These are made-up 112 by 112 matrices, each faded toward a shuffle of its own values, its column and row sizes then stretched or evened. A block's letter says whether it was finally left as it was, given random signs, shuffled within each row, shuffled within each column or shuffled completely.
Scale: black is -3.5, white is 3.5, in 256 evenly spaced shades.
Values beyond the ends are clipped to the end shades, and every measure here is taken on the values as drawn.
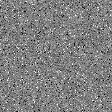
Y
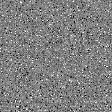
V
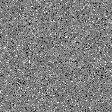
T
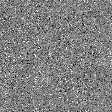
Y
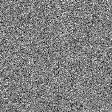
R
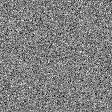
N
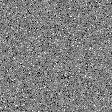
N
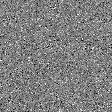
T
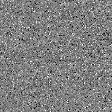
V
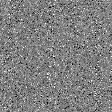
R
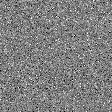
N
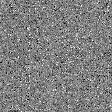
R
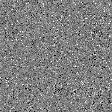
Y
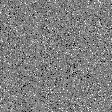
R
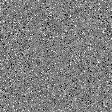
R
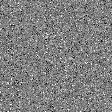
R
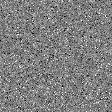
R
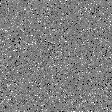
T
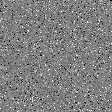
N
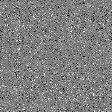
Y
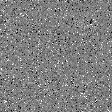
V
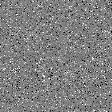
Y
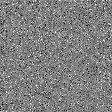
R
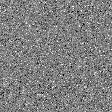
T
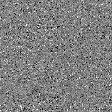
V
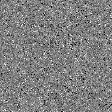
V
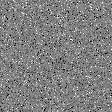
N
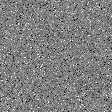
N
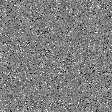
T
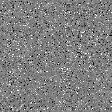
V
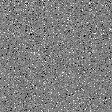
V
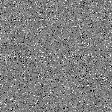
Y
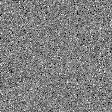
R
